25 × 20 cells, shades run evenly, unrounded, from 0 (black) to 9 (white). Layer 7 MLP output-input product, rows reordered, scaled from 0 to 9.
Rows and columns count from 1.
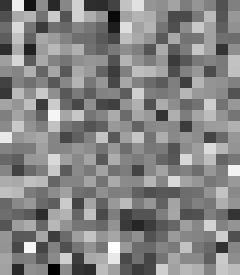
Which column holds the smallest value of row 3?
10
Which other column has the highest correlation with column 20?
14
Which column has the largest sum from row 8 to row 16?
5
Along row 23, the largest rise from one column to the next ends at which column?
3
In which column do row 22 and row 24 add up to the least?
13
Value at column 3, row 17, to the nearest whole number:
7
